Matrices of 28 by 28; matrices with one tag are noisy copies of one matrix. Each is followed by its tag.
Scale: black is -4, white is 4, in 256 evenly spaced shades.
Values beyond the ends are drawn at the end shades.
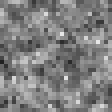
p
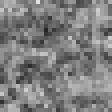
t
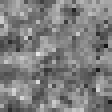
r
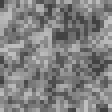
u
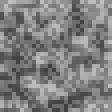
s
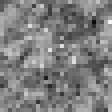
u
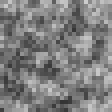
s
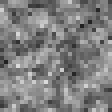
p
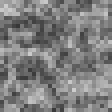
t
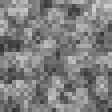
r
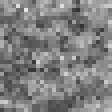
s
